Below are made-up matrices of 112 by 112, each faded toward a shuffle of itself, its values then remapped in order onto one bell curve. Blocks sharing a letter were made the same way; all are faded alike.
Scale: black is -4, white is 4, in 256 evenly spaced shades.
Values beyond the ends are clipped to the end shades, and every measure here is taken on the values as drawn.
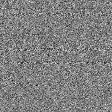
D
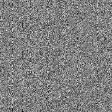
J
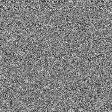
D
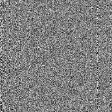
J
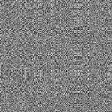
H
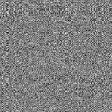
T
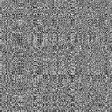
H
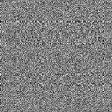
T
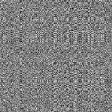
H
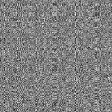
H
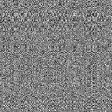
T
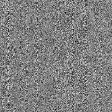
J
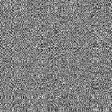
T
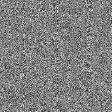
J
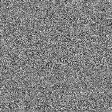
D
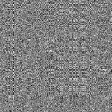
H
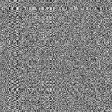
H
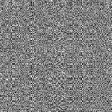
H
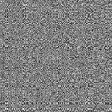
T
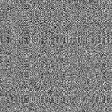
T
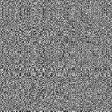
H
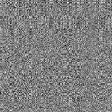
T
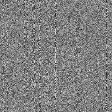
J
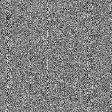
J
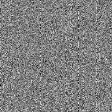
J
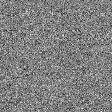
D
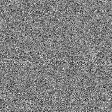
D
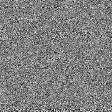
D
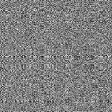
T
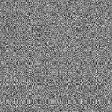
H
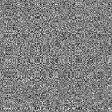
T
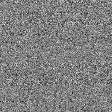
D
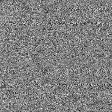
D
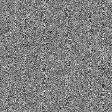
J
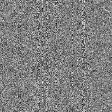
J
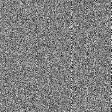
J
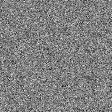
D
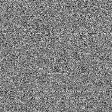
D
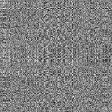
H
